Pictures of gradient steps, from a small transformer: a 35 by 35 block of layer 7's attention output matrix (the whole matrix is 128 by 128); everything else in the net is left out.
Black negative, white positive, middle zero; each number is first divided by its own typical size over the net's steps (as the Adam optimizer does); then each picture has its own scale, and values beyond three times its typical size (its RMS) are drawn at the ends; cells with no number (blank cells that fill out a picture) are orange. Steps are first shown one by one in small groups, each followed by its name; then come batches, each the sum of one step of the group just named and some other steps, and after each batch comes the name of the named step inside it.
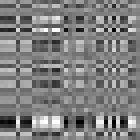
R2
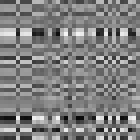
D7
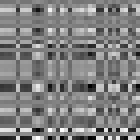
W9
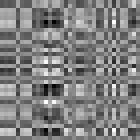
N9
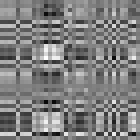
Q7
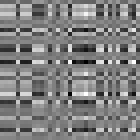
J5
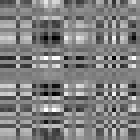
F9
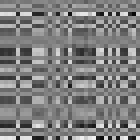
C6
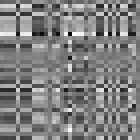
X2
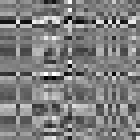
C6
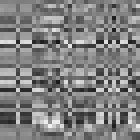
R2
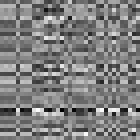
J5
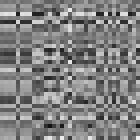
C6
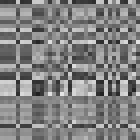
C6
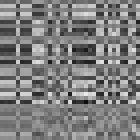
J5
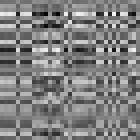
N9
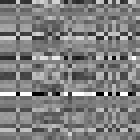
F9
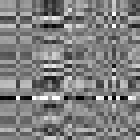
C6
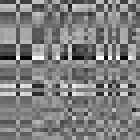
D7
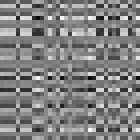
X2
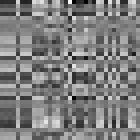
R2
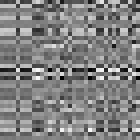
X2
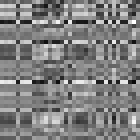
Q7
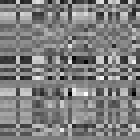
J5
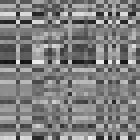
C6
